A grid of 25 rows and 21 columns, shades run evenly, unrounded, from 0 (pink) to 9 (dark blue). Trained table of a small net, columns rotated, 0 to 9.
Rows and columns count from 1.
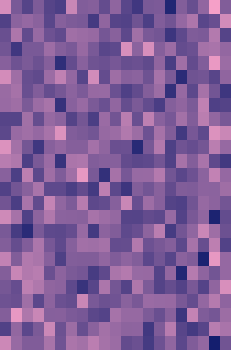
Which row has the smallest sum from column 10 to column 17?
9
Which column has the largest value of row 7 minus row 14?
21
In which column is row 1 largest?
16
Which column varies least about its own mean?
11
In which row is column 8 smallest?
13
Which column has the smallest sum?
20
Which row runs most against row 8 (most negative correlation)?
10
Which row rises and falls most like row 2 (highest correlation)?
14
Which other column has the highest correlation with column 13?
4
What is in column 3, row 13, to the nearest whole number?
2
